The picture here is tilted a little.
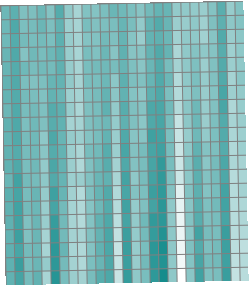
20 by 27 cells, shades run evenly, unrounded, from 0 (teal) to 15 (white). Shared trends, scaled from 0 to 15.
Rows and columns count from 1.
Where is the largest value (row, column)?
20, 20
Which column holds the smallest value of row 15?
18
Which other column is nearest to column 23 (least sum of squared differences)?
21
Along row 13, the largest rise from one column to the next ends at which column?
26
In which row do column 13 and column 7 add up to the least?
1
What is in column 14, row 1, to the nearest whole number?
6
